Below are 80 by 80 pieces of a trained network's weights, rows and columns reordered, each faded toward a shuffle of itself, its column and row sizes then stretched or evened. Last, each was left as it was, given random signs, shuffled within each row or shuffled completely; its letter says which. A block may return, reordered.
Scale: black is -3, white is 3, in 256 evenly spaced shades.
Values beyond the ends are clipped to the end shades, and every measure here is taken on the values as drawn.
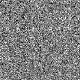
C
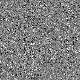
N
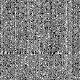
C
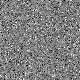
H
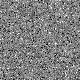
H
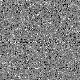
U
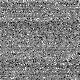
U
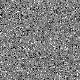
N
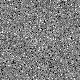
H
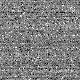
U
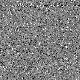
U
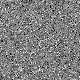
H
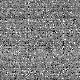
C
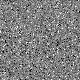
H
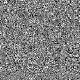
C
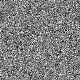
U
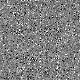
N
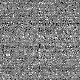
C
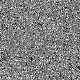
N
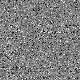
U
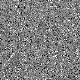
N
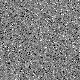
H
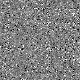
N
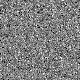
U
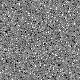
H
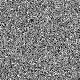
H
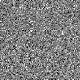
C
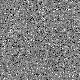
U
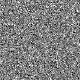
N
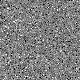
H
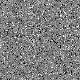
N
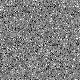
U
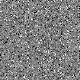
N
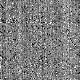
C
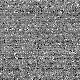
U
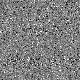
U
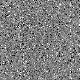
N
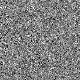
N
